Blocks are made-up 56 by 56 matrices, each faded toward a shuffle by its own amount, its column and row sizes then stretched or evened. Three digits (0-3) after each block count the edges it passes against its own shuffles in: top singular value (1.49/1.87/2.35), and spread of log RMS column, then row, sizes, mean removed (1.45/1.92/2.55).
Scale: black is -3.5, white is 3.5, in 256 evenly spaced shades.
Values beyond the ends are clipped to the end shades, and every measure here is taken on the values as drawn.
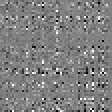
0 3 3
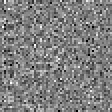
2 1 0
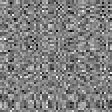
3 1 1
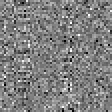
2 2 0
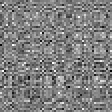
3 1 2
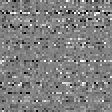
2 0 3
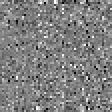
1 2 1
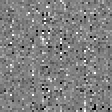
0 2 0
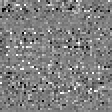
0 0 3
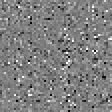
0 2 1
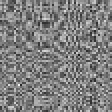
3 2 0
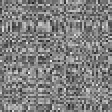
3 0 0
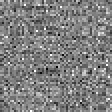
3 0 0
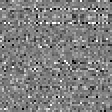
2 0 3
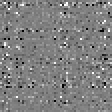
0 2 3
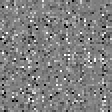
0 2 1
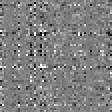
2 3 3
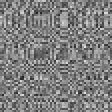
3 0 2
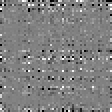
1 3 3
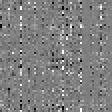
0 3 2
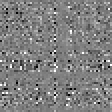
1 2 3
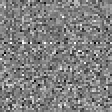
0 1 2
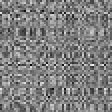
3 2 3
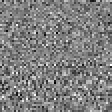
2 0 2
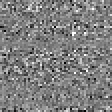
0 0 3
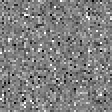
1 1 1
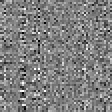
2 3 0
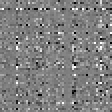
1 3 3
